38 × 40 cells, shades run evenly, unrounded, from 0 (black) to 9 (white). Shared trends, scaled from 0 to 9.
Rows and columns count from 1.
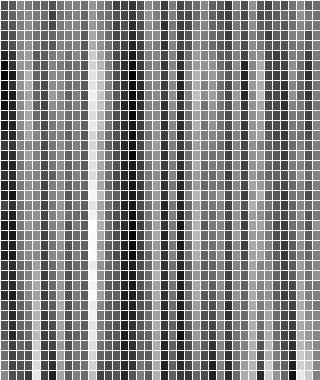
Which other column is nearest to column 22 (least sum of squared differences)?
3
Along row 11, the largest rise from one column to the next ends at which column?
12
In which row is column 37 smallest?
38
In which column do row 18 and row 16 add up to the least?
17
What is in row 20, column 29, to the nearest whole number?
3
